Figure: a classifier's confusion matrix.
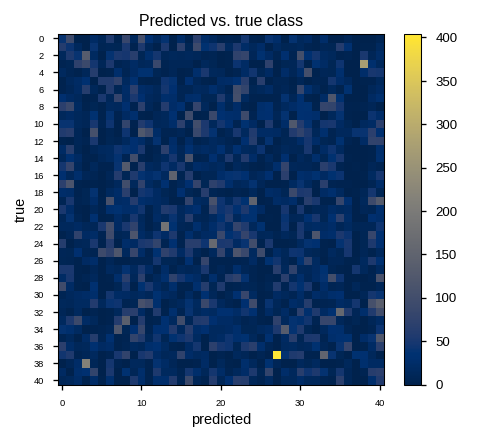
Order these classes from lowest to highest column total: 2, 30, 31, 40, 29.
2, 29, 31, 30, 40
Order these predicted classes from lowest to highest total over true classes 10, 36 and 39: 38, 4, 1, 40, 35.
38, 1, 35, 4, 40
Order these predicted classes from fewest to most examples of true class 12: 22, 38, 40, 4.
22, 38, 4, 40
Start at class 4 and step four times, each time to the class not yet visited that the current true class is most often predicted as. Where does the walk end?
14
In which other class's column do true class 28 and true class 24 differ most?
19
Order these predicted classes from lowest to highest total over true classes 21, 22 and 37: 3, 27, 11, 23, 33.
3, 11, 23, 33, 27
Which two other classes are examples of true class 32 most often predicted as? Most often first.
35, 40
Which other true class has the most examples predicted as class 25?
5
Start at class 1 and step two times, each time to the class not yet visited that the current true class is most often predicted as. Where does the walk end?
8
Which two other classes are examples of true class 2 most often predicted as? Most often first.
3, 30
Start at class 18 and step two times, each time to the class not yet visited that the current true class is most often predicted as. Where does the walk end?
0
